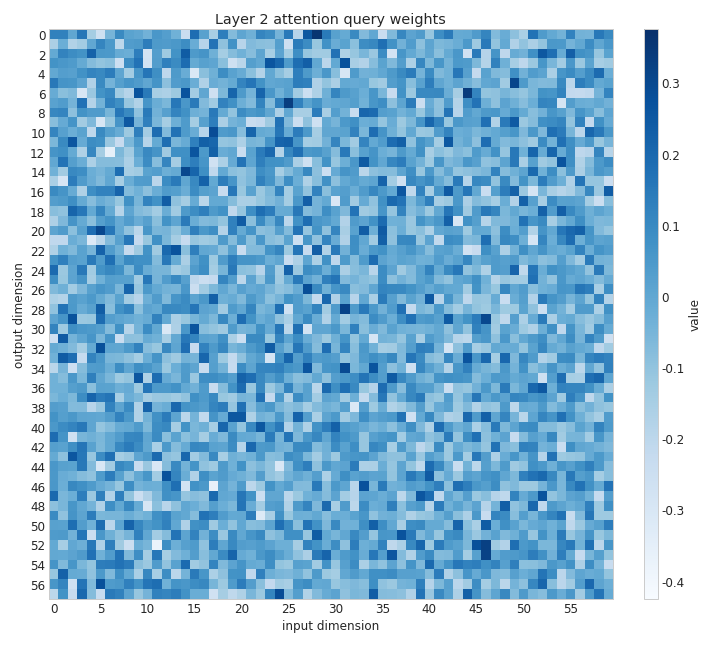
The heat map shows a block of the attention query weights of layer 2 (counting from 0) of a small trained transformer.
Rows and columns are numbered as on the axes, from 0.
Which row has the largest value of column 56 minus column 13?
20
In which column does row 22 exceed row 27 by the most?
28
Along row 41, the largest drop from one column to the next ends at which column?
2
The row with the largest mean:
35
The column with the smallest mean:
25
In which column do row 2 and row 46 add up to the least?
17
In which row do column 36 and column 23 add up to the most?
53
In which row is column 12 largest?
45
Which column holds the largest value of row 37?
4
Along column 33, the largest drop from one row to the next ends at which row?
14
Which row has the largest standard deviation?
6
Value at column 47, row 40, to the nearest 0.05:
0.15
